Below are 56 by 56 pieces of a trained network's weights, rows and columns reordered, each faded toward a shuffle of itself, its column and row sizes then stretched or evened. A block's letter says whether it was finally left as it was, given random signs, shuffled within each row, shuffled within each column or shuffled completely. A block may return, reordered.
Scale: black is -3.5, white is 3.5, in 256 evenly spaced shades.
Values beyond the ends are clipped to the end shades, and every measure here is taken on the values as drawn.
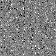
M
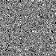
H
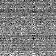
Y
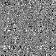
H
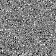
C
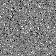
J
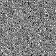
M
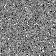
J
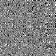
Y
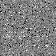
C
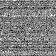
C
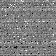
C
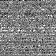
C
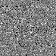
C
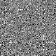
H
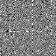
H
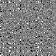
Y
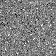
J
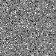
M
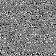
C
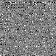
C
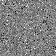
J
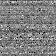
C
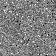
J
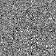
H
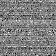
C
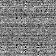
Y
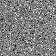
J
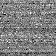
C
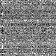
Y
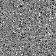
M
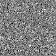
C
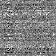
Y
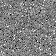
J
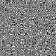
Y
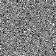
M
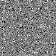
H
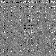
Y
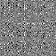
Y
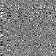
Y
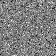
J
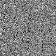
M
